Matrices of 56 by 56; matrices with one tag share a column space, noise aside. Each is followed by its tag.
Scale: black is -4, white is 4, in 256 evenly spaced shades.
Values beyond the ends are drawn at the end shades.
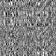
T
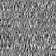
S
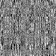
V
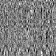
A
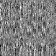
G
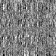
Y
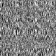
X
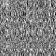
X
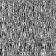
G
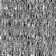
Y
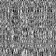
A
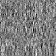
G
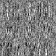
G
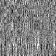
V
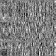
G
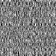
T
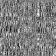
G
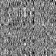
T
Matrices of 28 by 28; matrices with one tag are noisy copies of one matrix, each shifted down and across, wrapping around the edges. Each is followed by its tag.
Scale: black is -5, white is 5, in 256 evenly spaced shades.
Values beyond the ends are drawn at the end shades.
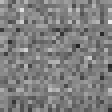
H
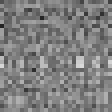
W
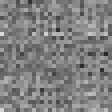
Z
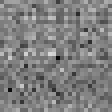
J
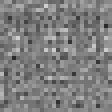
H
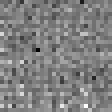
H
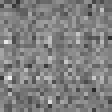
J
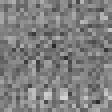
W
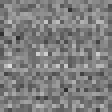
H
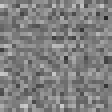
H
